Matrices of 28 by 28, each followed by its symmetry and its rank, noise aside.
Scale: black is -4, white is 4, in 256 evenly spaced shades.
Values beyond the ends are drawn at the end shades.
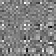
symmetric, rank three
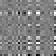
no symmetry, rank one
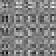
antisymmetric, rank two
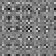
symmetric, rank two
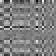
no symmetry, rank one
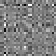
antisymmetric, rank two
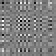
symmetric, rank one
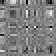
no symmetry, rank two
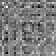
symmetric, rank three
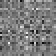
no symmetry, rank three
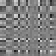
symmetric, rank one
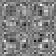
symmetric, rank two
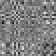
symmetric, rank two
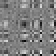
symmetric, rank one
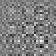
symmetric, rank two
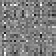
no symmetry, rank three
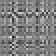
antisymmetric, rank two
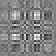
symmetric, rank one
